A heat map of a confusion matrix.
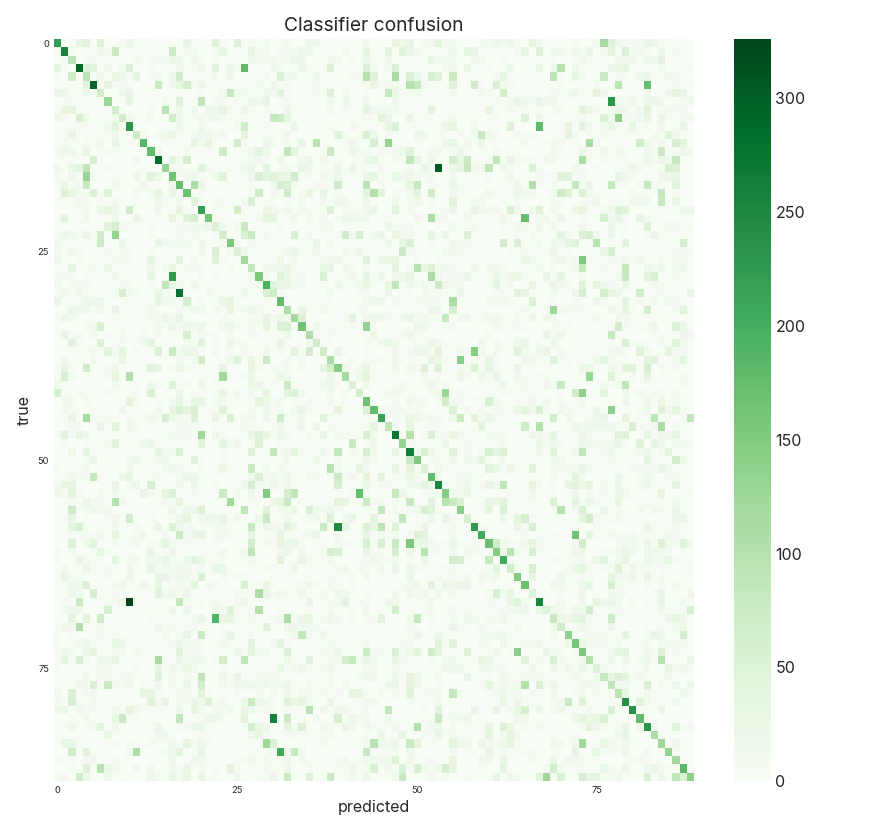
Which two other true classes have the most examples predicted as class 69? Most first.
32, 4
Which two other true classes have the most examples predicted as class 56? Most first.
38, 45
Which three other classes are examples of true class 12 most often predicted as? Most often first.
46, 74, 36
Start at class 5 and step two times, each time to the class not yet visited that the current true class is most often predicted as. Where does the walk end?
50
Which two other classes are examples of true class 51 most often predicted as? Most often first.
38, 27
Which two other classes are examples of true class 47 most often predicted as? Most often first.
20, 49
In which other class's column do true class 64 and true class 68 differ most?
28
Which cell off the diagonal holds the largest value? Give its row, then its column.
67, 10
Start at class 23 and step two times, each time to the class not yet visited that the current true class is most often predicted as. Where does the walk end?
15
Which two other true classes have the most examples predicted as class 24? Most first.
55, 6
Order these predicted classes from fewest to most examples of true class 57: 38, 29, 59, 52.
59, 52, 38, 29
